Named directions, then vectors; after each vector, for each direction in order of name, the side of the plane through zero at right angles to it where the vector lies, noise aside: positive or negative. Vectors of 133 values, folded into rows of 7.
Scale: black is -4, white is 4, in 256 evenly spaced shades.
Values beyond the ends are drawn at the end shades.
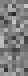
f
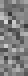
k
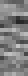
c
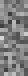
positive, positive, positive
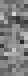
positive, negative, positive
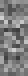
negative, negative, positive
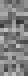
positive, positive, positive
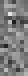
positive, negative, negative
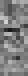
negative, negative, positive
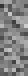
negative, negative, negative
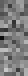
negative, negative, negative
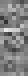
positive, positive, negative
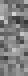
positive, negative, positive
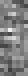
positive, negative, negative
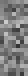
negative, negative, positive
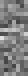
positive, positive, positive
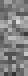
negative, negative, negative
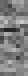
negative, negative, positive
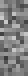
positive, negative, positive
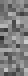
negative, negative, negative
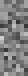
positive, positive, positive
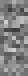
negative, negative, positive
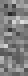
negative, positive, positive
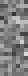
negative, positive, negative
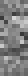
negative, positive, negative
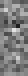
positive, positive, negative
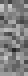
positive, positive, negative
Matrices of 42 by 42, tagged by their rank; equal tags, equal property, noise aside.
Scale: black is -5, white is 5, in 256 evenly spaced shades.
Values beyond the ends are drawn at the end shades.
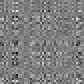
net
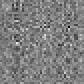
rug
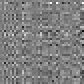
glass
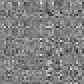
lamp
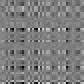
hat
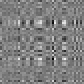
hat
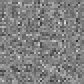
rug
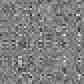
rug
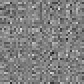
rug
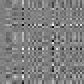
net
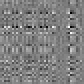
net
